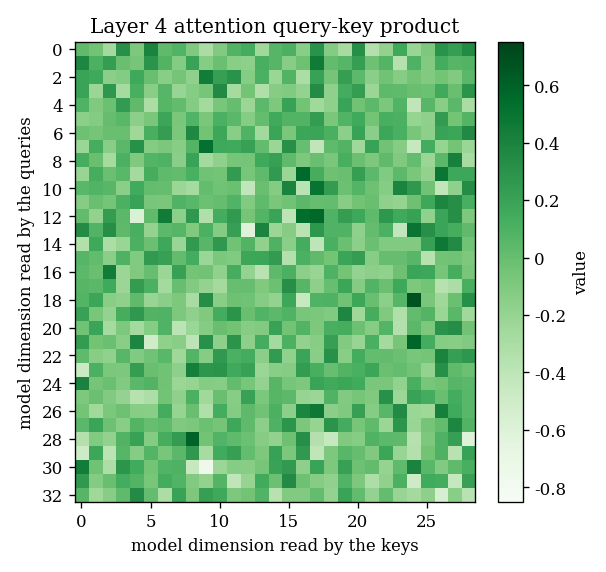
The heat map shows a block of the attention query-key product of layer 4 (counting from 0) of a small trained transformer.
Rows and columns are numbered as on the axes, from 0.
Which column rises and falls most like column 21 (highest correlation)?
11
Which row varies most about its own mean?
12
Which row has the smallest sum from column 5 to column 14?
30
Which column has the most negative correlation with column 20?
25
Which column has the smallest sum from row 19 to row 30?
2
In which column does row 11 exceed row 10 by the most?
26
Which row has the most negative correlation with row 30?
23
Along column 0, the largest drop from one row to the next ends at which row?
14
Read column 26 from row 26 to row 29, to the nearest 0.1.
0.4 0 0.1 0.1
